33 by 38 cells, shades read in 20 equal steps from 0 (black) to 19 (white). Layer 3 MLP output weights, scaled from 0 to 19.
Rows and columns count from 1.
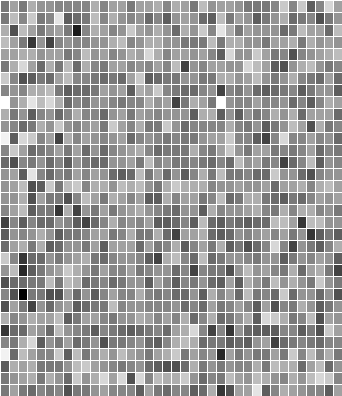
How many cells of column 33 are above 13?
2
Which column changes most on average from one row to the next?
1
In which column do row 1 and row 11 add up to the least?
35
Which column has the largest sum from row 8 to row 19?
16
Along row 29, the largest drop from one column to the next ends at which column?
5
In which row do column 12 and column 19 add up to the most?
32
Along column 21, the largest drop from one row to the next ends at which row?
6
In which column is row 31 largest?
10
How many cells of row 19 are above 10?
12
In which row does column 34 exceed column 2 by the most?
3
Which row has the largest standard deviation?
9
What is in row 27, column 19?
12
